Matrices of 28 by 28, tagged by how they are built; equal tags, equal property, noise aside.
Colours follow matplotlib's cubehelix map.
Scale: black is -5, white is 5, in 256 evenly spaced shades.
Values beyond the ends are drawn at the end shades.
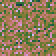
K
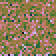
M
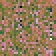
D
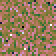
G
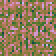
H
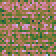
H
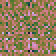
K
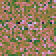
M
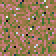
G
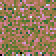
M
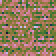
H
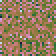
K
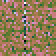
D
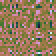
K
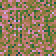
H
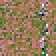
D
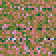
M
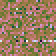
M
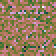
M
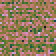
H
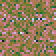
M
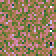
D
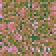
K
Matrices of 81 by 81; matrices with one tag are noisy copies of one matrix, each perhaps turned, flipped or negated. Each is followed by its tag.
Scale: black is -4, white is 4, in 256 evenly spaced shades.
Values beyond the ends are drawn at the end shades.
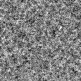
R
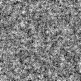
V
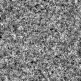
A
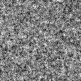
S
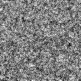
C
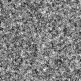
C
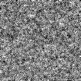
C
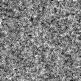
S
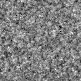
R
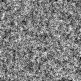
V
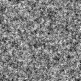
V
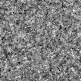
R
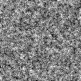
V
